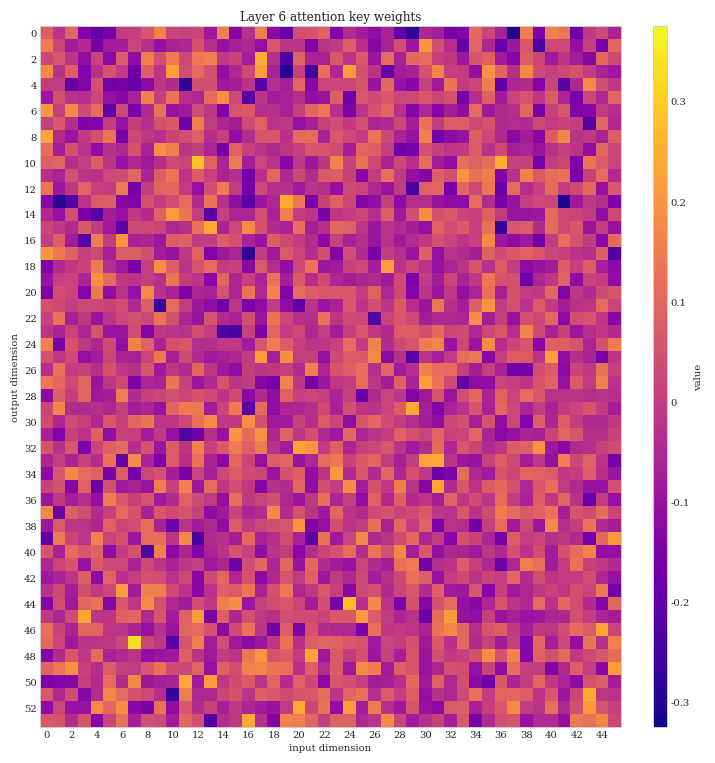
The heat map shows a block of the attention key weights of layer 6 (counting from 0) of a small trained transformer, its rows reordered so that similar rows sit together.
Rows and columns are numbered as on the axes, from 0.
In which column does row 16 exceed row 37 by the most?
1
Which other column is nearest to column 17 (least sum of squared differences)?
2
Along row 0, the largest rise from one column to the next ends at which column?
38
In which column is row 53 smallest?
13
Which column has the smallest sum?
29
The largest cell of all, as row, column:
47, 7
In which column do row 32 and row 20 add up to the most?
20
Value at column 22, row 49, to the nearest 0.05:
-0.05
